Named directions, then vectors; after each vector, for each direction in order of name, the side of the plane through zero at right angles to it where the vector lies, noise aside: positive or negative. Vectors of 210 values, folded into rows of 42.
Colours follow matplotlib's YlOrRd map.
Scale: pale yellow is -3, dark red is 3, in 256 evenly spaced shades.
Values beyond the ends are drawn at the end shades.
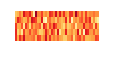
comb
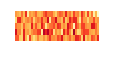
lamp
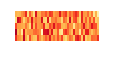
positive, positive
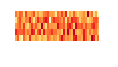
negative, positive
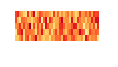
negative, negative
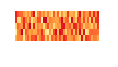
negative, negative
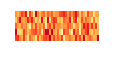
positive, positive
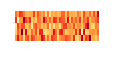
negative, negative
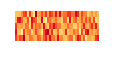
positive, positive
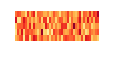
negative, negative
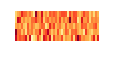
positive, positive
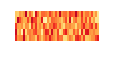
positive, positive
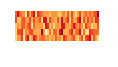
negative, negative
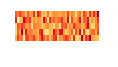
negative, negative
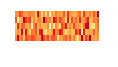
negative, negative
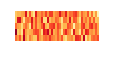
positive, positive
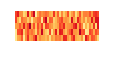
negative, negative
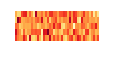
positive, positive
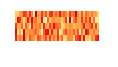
positive, positive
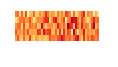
negative, positive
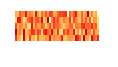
positive, positive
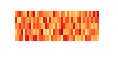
negative, negative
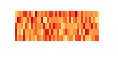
positive, positive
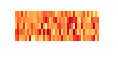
negative, positive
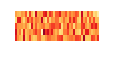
positive, positive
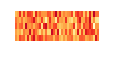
positive, negative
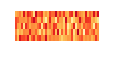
positive, negative
